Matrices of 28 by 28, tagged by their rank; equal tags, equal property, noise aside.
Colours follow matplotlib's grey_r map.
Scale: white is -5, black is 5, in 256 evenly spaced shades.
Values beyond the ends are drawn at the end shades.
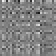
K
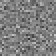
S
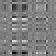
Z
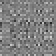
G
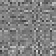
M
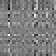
K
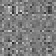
G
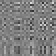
K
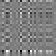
Z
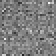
S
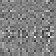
G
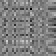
K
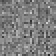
S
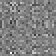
M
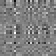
K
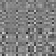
K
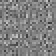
M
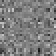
G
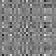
K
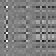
Z
